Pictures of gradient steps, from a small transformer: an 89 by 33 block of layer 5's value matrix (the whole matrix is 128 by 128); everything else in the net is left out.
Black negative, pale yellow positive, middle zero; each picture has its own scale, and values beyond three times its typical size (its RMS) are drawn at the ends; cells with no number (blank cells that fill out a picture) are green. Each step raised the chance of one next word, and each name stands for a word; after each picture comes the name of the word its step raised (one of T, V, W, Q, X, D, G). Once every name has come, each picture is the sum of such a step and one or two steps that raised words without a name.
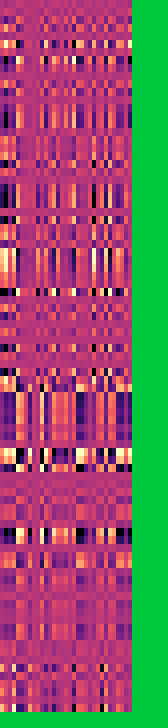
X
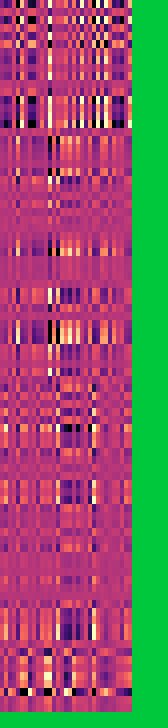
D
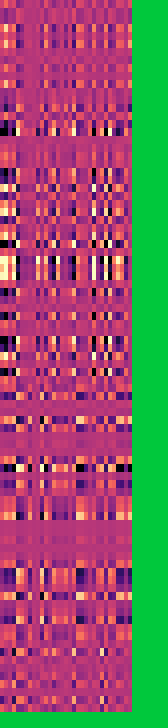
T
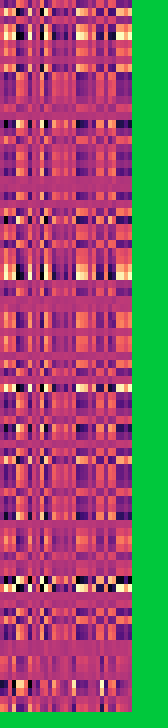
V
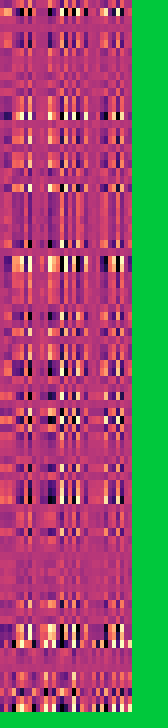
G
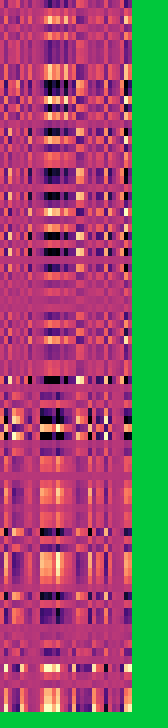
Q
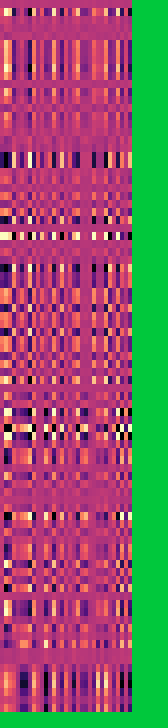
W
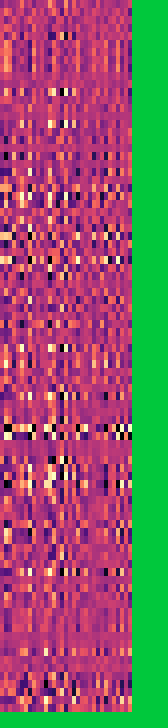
T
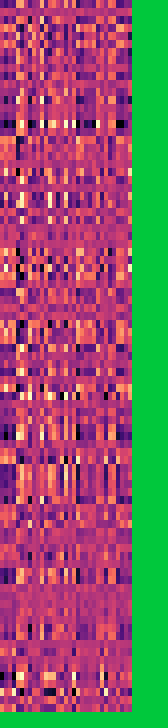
D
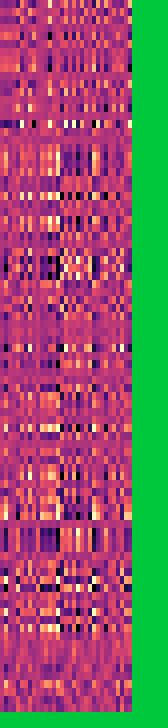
V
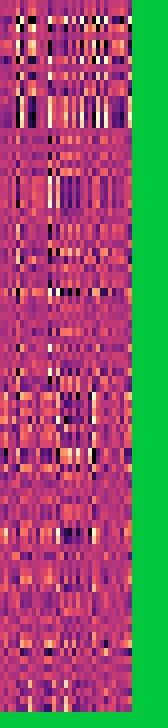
X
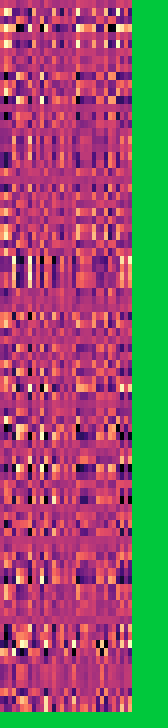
G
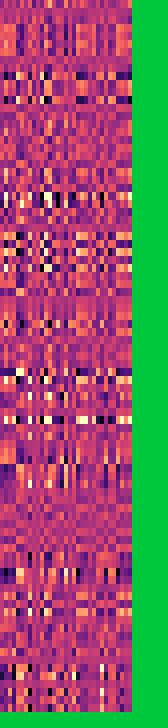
Q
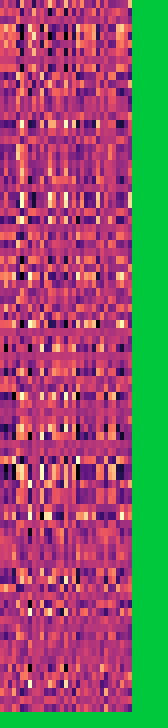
V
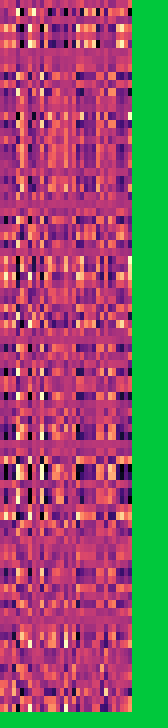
G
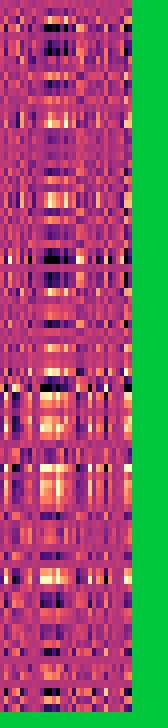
X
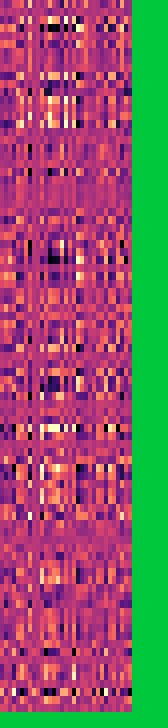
D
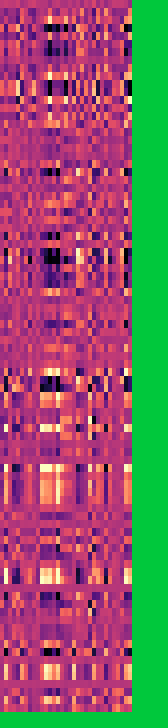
Q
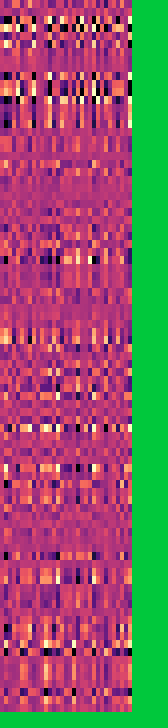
D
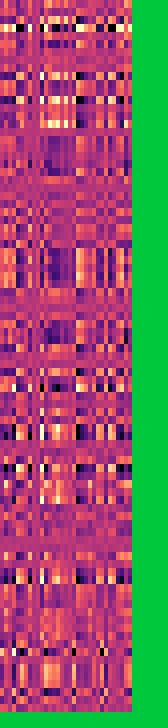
D
